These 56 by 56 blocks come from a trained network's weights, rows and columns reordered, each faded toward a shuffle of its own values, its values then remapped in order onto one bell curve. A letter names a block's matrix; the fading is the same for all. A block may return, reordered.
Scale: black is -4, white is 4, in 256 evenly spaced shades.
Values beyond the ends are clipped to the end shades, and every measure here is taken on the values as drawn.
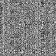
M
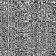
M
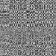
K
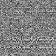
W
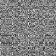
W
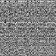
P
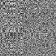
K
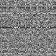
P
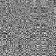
K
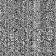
M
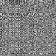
K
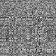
W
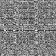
P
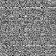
W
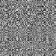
K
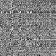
W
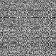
P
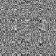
K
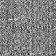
M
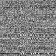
P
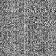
M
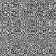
K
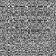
P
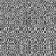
K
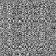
K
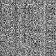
M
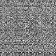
P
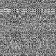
P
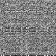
P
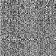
M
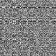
P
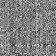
M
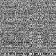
P
